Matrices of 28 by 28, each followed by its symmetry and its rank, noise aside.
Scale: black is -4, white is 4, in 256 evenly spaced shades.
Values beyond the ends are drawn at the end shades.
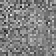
no symmetry, rank six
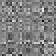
no symmetry, rank three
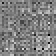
symmetric, rank six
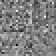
antisymmetric, rank six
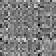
no symmetry, rank four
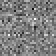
no symmetry, rank six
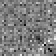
symmetric, rank four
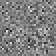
antisymmetric, rank six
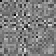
symmetric, rank four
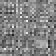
no symmetry, rank four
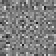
no symmetry, rank four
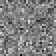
antisymmetric, rank six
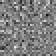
antisymmetric, rank six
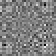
symmetric, rank three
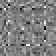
antisymmetric, rank four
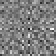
no symmetry, rank three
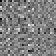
no symmetry, rank four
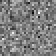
no symmetry, rank six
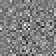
symmetric, rank six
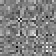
symmetric, rank four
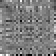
no symmetry, rank three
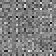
no symmetry, rank four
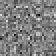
no symmetry, rank six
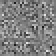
antisymmetric, rank six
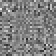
no symmetry, rank six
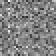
no symmetry, rank six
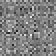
antisymmetric, rank four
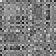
symmetric, rank four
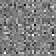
no symmetry, rank four
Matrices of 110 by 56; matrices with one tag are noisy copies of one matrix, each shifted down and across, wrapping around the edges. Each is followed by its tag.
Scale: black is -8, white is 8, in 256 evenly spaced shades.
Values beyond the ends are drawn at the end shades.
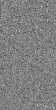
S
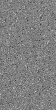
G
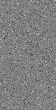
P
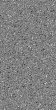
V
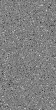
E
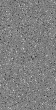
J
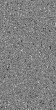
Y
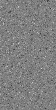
V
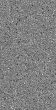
G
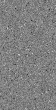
P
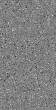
G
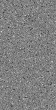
P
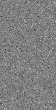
S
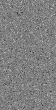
J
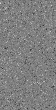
V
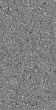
Y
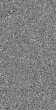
J
